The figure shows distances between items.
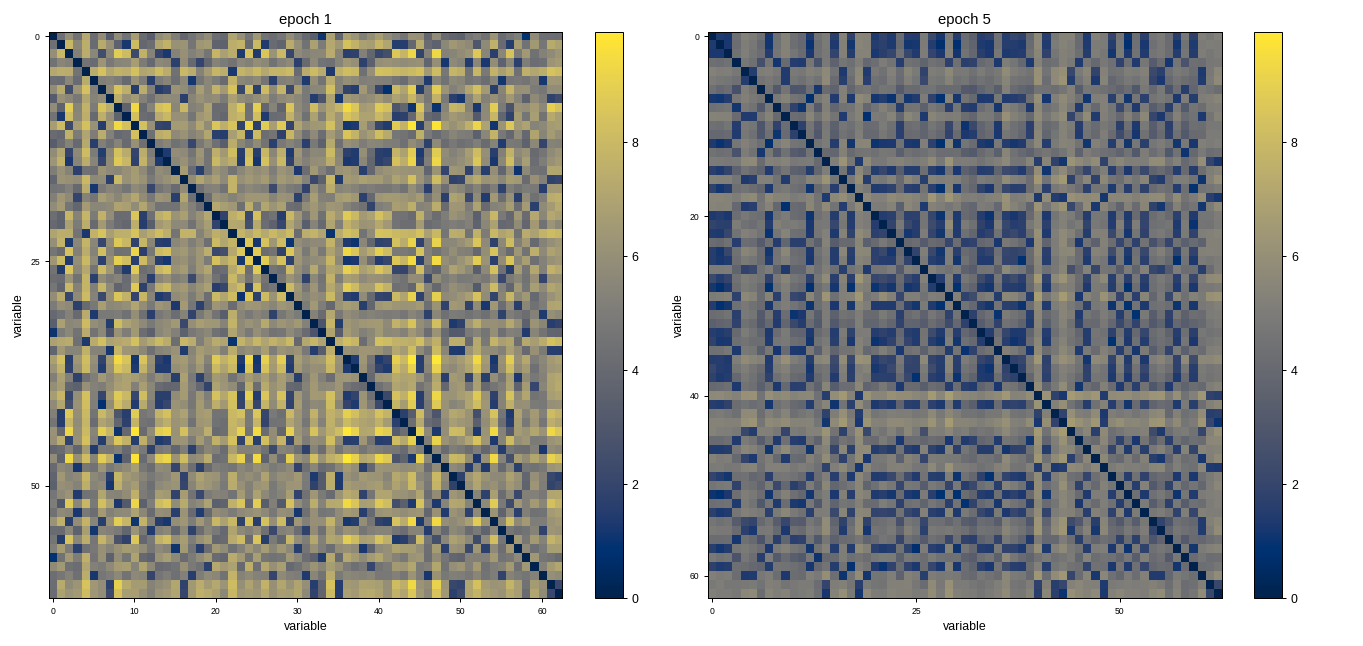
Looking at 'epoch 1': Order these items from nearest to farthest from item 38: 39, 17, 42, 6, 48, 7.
48, 39, 17, 7, 6, 42
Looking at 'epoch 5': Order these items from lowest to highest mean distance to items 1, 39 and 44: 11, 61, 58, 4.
11, 4, 58, 61
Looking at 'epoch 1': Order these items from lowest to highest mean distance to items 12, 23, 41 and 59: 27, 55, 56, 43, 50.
55, 27, 50, 43, 56
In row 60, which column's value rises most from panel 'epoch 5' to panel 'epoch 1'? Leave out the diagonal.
4
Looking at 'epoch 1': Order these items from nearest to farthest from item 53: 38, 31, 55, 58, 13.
38, 55, 31, 58, 13
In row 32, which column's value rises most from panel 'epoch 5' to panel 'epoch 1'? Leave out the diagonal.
8
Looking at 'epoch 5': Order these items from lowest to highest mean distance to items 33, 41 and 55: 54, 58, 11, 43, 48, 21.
21, 54, 11, 58, 48, 43
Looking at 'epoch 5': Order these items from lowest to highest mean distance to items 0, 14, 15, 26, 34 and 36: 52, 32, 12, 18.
12, 32, 52, 18
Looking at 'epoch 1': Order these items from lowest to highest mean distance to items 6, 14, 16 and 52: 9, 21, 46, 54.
54, 46, 21, 9
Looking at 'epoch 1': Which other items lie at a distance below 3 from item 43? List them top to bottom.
1, 9, 26, 42, 56
